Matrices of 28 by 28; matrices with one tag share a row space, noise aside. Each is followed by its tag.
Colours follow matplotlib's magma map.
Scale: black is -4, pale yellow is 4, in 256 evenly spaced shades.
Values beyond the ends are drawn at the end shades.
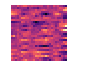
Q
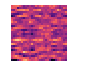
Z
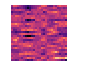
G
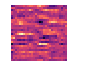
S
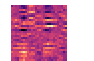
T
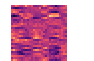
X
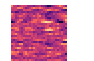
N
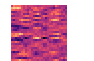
X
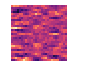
X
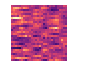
X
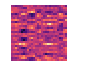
T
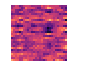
N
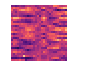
G
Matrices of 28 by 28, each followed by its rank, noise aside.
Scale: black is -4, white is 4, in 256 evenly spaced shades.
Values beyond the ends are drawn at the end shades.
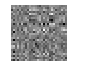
three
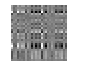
one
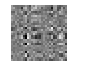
two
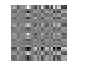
one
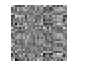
three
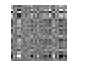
one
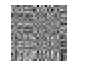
three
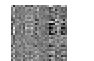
two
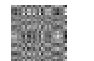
one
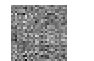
four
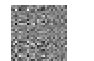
three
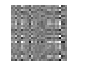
one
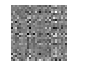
three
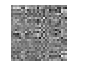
three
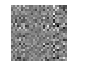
three
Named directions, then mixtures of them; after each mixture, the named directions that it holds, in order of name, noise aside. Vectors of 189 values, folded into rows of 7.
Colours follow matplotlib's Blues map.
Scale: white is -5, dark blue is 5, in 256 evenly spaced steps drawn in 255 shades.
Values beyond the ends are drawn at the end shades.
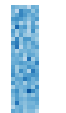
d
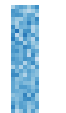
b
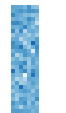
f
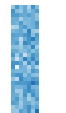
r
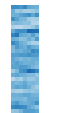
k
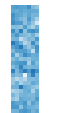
f, k.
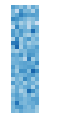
d, k.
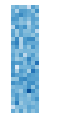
d, r.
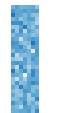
f, r.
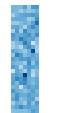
f.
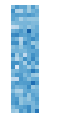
k, r.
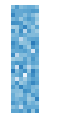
f, r.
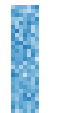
b.
